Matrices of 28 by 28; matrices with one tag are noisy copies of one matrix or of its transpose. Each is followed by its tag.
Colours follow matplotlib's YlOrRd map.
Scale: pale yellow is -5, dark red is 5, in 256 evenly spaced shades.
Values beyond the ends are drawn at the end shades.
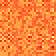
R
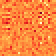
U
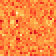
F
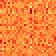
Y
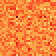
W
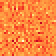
U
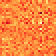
U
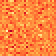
Y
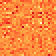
U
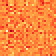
Y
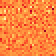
Y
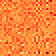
R
